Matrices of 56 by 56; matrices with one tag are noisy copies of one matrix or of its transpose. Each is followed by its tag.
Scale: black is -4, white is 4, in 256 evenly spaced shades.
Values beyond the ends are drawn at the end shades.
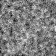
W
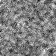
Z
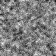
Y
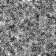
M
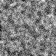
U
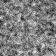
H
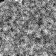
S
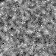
S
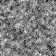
Y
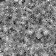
S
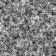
M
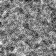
U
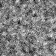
H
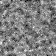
U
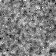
Z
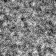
H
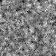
S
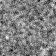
Z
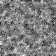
U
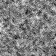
M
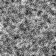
M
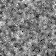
M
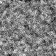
U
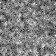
H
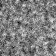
H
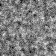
H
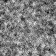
H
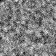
S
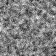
M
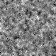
M
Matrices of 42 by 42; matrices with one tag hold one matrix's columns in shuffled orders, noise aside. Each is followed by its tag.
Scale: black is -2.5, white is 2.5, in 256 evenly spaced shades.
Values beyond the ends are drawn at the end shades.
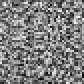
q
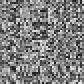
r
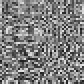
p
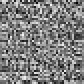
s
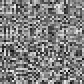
p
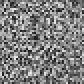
q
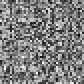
r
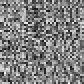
r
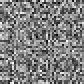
s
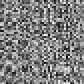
r
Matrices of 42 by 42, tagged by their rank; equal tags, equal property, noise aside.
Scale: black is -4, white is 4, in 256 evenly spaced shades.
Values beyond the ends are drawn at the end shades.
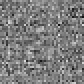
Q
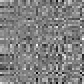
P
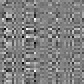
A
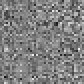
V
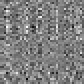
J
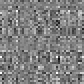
J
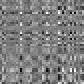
A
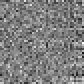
Q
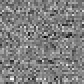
Q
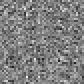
Q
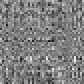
J
